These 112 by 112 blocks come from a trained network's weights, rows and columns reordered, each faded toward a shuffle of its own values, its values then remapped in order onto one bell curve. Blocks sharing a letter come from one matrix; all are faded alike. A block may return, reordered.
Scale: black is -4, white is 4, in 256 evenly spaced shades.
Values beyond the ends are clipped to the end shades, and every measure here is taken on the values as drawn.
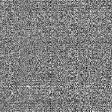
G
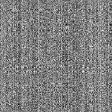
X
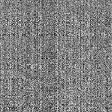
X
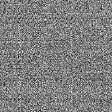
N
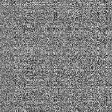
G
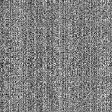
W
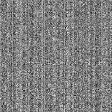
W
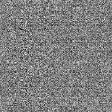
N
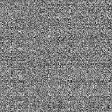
N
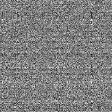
G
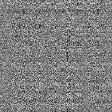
G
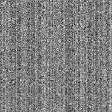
W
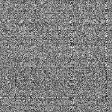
G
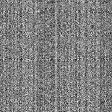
W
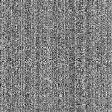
W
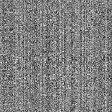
W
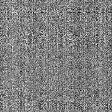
X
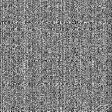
X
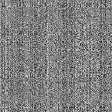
X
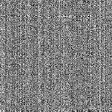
X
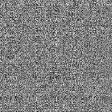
N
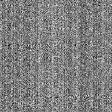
W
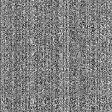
W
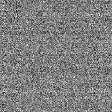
N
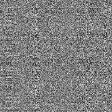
N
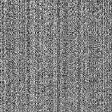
W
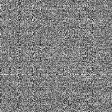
G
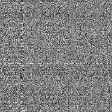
G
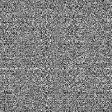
G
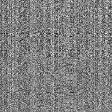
X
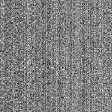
X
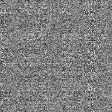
N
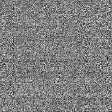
N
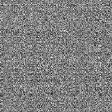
N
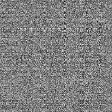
G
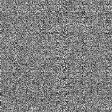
N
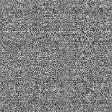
G
